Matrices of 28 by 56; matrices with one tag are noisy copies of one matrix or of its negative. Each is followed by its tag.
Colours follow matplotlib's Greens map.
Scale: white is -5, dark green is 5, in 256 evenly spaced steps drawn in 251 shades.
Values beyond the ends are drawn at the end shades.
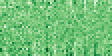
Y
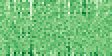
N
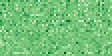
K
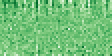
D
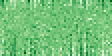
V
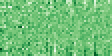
Y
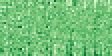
Y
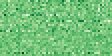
K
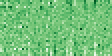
Y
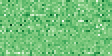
K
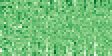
Y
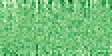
D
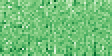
Y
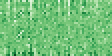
N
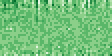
D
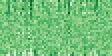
N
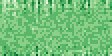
D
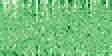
D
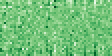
Y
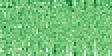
Y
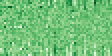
Y
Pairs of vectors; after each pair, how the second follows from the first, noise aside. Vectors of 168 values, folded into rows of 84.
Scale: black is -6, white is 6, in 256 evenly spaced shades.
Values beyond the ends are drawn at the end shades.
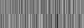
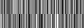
negated, scaled up.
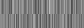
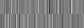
negated, partly zeroed.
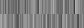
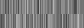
sign-scrambled.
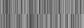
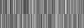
wrapped around, negated.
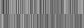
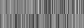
wrapped around, negated.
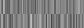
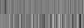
wrapped around, negated, partly zeroed.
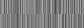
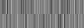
negated, partly zeroed.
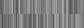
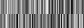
wrapped around, negated, scaled up.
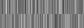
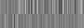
negated, partly zeroed.
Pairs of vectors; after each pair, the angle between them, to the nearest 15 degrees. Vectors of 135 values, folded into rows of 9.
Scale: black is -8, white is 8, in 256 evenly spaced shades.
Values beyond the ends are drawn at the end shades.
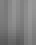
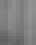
15 degrees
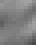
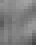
15 degrees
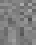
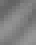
90 degrees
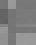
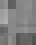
165 degrees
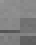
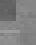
120 degrees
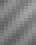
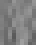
60 degrees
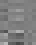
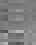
30 degrees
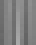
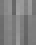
30 degrees
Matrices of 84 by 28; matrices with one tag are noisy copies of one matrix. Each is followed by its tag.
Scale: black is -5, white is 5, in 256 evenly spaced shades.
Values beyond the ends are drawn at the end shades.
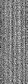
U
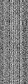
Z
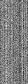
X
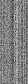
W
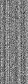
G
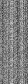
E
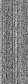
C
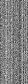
X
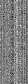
W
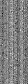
E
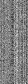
W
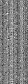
E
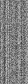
G
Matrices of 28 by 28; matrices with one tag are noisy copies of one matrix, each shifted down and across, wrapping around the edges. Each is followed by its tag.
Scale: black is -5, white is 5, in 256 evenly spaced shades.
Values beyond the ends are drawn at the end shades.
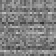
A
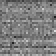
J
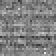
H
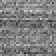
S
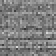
J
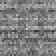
H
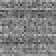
S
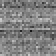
S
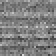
H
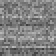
S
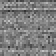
J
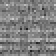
H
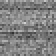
S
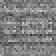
H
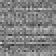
J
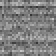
H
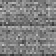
A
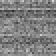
S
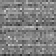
A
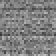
A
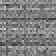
A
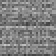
A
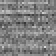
H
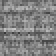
H
